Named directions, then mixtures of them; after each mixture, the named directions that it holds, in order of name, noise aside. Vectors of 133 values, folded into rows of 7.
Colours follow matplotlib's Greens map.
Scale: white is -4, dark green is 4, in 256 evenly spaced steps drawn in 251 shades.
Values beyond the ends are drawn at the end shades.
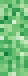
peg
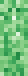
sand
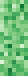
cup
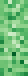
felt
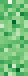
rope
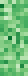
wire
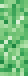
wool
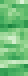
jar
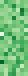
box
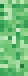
jar, wire.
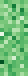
box, wool.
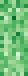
sand.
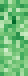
peg, rope, sand.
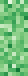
cup, peg, rope.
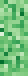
box, peg, rope.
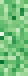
box.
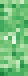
felt, jar, wire.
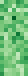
sand.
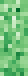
sand.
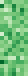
box, wire.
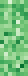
rope, wire, wool.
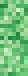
peg, sand, wool.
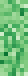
box, felt, sand.
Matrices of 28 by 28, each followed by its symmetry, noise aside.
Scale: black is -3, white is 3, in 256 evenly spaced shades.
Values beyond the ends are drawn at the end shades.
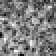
symmetric across the other diagonal.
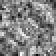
symmetric across the other diagonal.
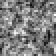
no symmetry.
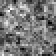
symmetric.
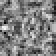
mirrored top to bottom.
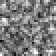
symmetric across the other diagonal.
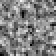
no symmetry.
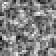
symmetric.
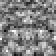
mirrored left to right.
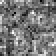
symmetric.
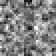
mirrored top to bottom.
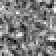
no symmetry.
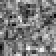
no symmetry.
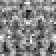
mirrored left to right.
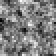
antisymmetric.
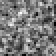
symmetric.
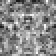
mirrored left to right.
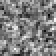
antisymmetric.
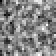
mirrored top to bottom.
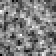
symmetric across the other diagonal.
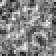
symmetric.
